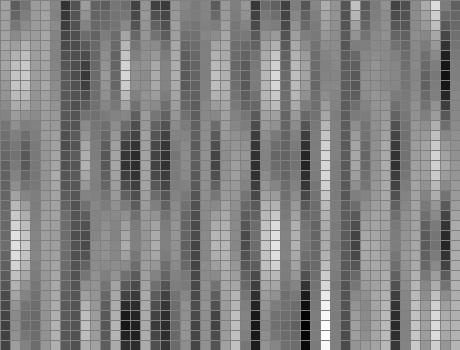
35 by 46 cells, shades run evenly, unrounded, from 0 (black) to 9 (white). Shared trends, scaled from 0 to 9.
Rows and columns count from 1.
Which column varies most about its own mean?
13
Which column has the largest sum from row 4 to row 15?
28
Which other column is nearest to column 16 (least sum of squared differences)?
22
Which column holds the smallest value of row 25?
45
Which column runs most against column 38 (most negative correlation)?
20
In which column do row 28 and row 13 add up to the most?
33
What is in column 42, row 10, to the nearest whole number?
5
